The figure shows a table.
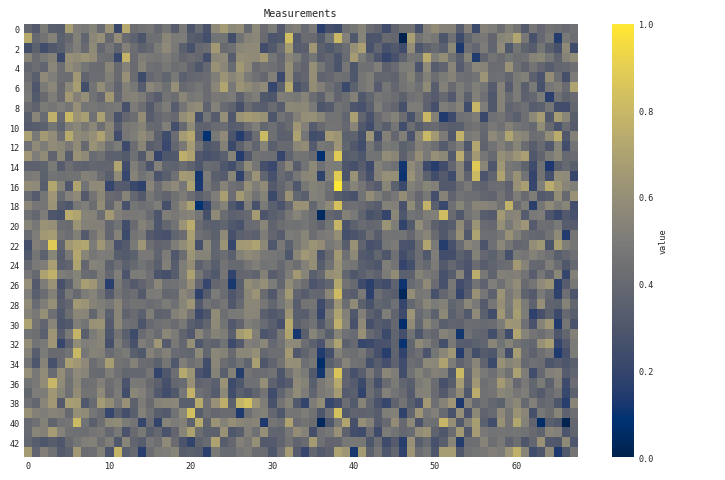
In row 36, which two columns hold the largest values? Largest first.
3, 38
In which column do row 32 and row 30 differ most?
41
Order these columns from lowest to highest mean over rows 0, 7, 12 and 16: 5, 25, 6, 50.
25, 50, 5, 6
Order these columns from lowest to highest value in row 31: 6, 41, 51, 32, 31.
31, 51, 41, 32, 6
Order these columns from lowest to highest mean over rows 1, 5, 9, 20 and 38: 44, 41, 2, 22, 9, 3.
22, 44, 41, 2, 9, 3
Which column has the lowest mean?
46
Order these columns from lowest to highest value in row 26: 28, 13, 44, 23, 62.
44, 13, 23, 62, 28
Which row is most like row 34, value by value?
19
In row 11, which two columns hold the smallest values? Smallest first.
22, 26
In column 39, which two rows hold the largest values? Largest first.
40, 43
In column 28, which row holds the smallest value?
18
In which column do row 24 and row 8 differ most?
55
